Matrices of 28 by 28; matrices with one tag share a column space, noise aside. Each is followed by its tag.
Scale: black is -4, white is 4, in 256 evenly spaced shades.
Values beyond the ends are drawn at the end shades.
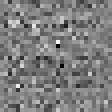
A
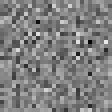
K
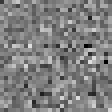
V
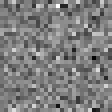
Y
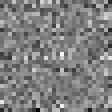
Y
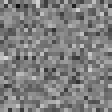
Y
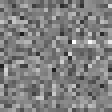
K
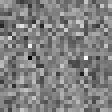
A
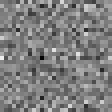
Y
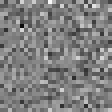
Y
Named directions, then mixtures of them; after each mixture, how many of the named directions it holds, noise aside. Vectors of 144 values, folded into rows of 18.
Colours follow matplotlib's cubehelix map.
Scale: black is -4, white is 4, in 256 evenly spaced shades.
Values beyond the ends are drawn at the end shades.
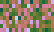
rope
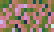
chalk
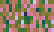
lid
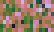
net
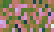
one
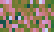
four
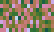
one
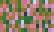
one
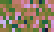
four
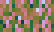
four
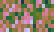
three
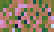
one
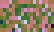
one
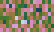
four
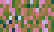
three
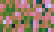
one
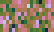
three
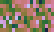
four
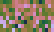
four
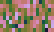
four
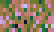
three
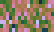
three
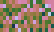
three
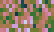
four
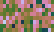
one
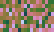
four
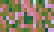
two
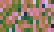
four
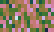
three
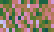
two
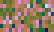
two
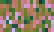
four
